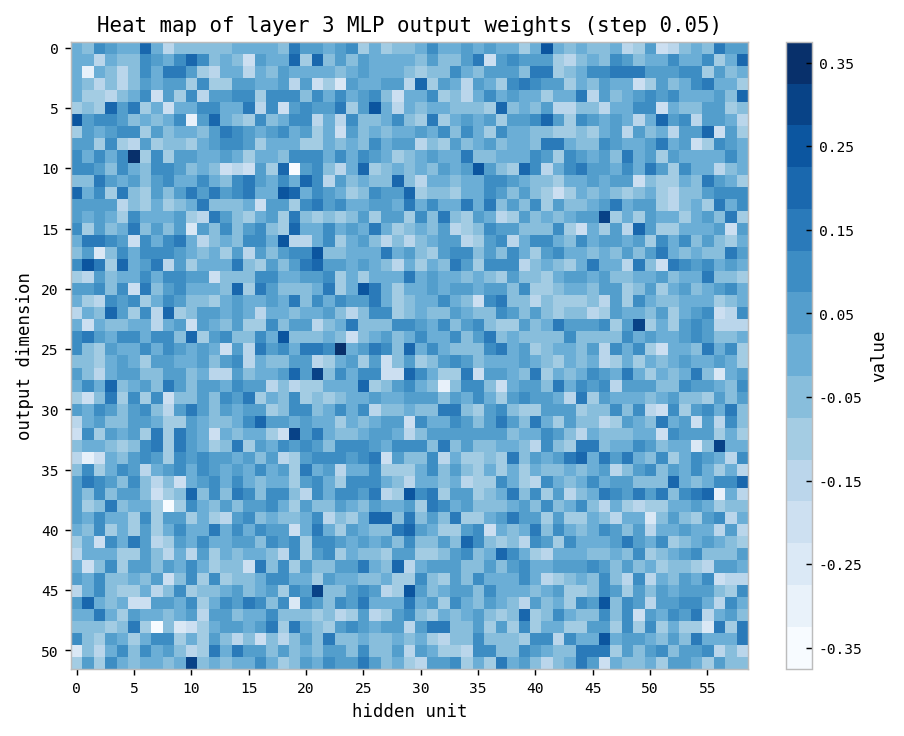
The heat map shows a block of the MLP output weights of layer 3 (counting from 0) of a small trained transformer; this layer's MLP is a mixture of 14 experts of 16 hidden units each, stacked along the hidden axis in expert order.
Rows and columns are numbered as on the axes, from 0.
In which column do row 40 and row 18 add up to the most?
21
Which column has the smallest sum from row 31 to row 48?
8
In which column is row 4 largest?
58
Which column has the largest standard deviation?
19
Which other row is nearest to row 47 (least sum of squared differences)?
14
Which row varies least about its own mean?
26
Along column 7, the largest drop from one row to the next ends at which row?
48
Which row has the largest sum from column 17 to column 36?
25
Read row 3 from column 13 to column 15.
-0.1 0.05 0.05
